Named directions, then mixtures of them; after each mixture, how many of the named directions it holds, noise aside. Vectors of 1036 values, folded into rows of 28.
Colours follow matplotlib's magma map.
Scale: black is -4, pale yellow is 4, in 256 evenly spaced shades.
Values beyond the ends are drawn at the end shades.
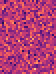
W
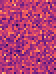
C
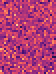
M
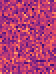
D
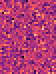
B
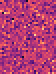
one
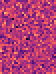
three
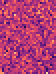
four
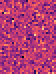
one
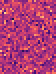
four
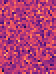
four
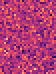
two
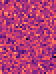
three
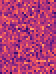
one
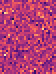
four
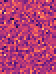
four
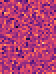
two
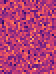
one
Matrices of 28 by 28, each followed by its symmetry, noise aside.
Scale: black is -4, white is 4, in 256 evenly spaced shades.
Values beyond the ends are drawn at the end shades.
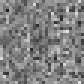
mirrored top to bottom.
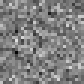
mirrored top to bottom.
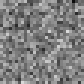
no symmetry.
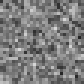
symmetric across the other diagonal.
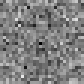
mirrored left to right.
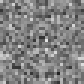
mirrored left to right.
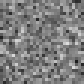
same after a half turn.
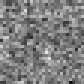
no symmetry.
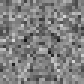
mirrored left to right.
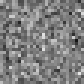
mirrored top to bottom.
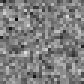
same after a half turn.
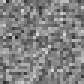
same after a half turn.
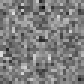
mirrored left to right.
